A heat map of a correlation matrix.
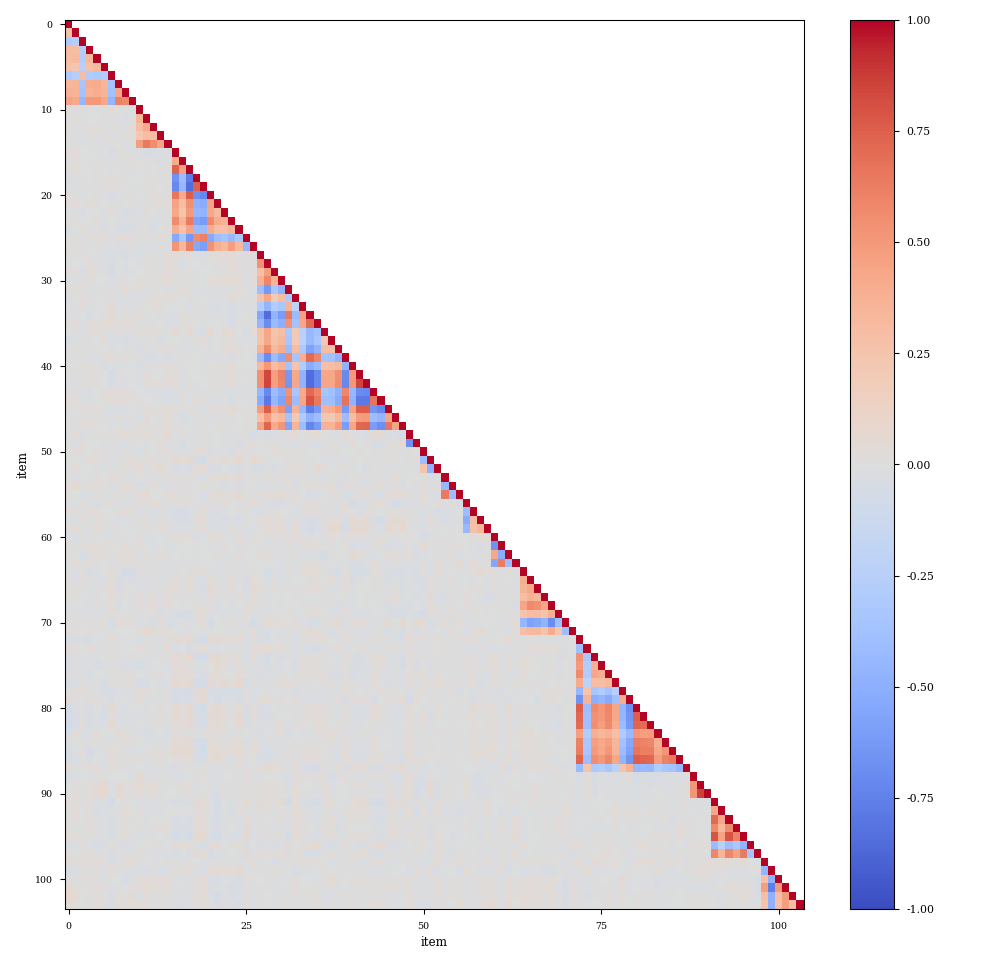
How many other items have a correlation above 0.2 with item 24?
8
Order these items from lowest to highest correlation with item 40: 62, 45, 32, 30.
62, 32, 30, 45
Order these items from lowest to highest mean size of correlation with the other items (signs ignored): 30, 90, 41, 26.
90, 26, 30, 41
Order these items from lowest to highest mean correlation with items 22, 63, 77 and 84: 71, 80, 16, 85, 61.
71, 16, 61, 85, 80
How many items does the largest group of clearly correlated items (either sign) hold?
21
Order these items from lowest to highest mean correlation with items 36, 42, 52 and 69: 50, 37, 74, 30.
74, 50, 37, 30
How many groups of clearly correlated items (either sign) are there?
14
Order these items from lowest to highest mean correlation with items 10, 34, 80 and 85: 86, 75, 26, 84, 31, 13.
26, 13, 31, 75, 84, 86
